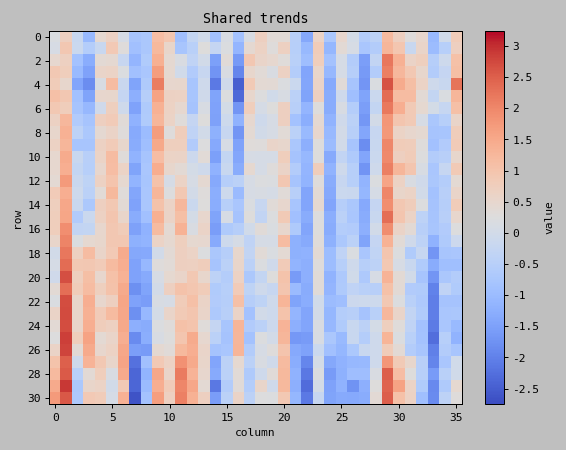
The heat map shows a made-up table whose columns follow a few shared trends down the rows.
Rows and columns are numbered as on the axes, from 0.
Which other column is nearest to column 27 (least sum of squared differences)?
14
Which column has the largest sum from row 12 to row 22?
1
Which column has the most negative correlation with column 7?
11
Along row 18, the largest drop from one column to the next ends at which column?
7
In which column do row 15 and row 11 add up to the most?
29
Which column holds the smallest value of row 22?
33
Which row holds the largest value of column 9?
4
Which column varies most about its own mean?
16
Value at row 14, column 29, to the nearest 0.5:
2
